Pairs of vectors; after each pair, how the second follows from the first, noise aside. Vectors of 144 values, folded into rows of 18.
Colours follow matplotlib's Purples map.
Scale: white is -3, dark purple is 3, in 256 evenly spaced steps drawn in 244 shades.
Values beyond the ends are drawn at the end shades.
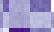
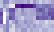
wrapped around.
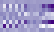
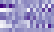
reversed, negated.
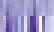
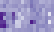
wrapped around, partly zeroed.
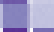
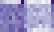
reversed, negated.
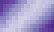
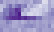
wrapped around, partly zeroed.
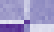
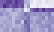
reversed, negated.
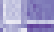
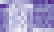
wrapped around.
